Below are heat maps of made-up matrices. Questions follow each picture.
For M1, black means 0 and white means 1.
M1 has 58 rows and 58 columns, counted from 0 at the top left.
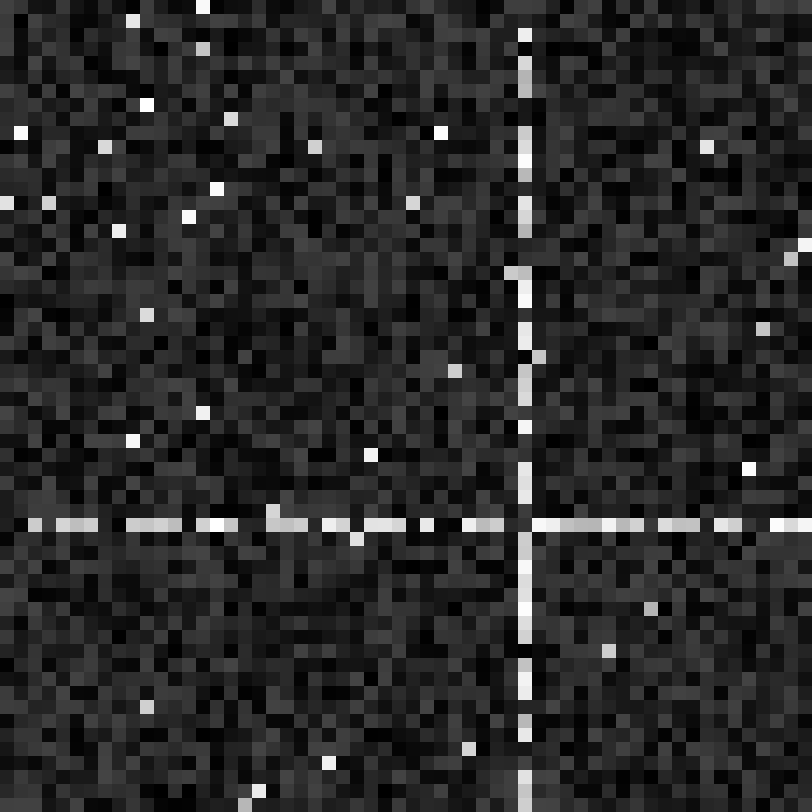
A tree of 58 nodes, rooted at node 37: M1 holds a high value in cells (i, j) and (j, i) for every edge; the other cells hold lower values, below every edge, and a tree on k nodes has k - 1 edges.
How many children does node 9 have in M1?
2
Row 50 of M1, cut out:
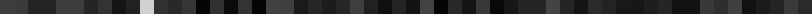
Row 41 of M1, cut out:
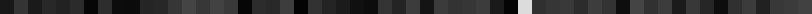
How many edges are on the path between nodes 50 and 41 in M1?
3
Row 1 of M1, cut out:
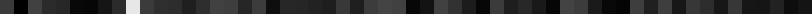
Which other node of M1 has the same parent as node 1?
31
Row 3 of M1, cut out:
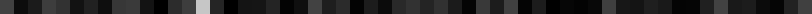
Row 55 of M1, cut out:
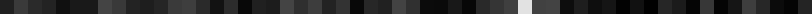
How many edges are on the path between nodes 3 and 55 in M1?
3
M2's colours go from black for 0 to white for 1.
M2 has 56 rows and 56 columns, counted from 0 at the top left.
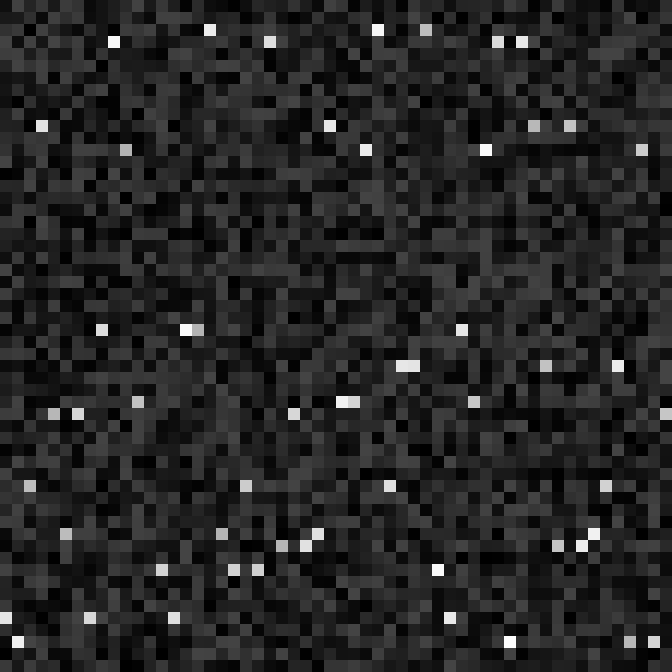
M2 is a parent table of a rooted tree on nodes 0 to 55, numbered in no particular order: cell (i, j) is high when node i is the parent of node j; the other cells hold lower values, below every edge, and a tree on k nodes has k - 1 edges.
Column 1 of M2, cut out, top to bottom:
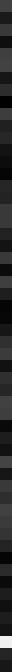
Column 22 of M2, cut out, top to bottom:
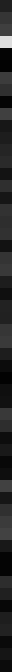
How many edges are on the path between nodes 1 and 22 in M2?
5
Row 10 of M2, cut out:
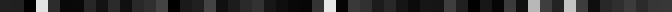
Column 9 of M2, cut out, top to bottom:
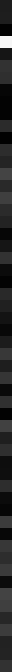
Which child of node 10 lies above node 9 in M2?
3
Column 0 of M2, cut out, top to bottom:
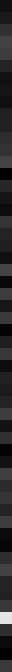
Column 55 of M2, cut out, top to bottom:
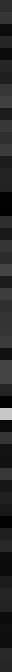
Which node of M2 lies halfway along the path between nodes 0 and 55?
30
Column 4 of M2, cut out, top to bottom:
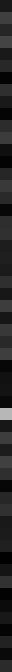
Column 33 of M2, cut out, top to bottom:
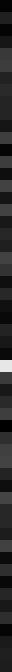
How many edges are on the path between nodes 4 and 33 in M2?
3
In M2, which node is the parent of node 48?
45
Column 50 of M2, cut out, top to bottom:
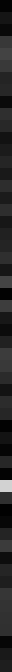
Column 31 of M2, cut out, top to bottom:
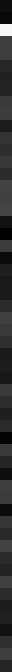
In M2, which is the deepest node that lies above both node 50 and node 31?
40
